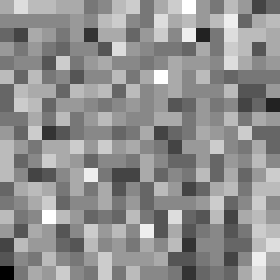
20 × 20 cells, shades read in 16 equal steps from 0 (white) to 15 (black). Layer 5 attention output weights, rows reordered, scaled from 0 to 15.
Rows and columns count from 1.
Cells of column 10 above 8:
2
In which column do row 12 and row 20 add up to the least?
19
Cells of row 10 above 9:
3
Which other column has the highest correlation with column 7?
15
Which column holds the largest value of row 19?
17
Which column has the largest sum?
14
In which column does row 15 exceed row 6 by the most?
12
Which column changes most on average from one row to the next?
4
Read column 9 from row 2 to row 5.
3 5 2 7
